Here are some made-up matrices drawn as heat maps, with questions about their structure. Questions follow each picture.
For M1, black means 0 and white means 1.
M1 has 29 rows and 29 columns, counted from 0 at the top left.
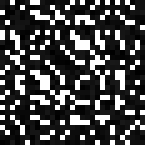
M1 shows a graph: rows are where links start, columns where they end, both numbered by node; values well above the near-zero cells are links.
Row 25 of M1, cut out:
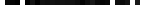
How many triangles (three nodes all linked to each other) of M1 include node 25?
3
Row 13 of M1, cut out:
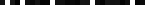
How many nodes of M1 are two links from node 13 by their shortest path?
5
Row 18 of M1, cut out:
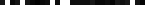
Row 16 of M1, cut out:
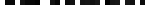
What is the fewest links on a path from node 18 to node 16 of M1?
2
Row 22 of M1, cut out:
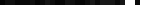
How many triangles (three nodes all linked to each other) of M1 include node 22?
2
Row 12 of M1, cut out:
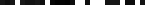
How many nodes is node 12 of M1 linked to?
9
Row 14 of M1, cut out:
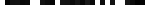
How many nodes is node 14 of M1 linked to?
8
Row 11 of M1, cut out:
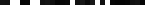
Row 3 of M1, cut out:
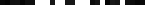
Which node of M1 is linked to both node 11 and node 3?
node 7
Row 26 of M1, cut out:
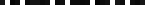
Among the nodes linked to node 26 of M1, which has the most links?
node 4
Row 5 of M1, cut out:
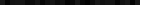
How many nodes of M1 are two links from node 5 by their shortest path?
3
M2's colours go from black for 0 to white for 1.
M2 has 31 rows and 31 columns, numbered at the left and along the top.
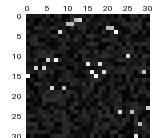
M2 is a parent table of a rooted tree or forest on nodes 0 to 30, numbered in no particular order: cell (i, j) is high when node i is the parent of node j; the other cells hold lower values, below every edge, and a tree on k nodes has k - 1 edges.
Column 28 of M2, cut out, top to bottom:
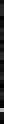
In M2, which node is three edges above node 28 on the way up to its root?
23
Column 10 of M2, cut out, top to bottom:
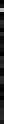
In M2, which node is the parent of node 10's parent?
13
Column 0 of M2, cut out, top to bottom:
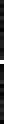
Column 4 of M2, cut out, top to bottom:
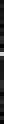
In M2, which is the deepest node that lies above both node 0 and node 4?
1
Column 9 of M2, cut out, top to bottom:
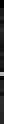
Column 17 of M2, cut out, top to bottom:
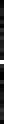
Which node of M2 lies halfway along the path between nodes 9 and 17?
12
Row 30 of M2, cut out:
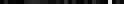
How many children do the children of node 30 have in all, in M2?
1
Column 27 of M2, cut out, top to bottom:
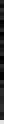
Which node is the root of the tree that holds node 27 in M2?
24
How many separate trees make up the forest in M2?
4
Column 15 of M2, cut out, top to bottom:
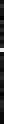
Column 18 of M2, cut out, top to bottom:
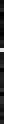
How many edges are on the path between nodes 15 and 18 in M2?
2
